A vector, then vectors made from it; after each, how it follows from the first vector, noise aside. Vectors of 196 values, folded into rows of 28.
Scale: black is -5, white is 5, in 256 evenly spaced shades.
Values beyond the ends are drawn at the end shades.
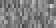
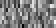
scaled up.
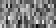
wrapped around, negated, scaled up.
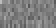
wrapped around, shrunk.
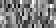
scaled up.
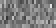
sign-scrambled.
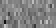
reversed, negated, partly zeroed.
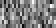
scaled up.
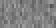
negated, shrunk.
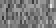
sign-scrambled.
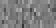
reversed, negated, partly zeroed.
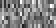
scaled up.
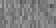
negated, shrunk.
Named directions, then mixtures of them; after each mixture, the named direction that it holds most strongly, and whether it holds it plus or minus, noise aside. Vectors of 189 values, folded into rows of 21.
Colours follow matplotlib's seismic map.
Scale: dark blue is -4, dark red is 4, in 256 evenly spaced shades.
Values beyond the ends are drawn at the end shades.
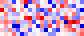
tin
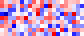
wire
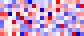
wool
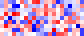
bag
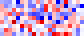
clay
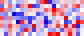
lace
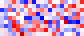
tin, minus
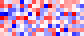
wire, plus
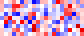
bag, minus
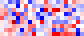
clay, plus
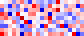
wool, plus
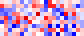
wire, plus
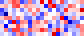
tin, minus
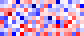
wool, minus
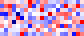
wool, minus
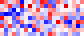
lace, plus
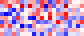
clay, minus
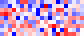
wire, minus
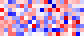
lace, plus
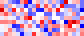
tin, plus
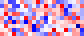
bag, plus
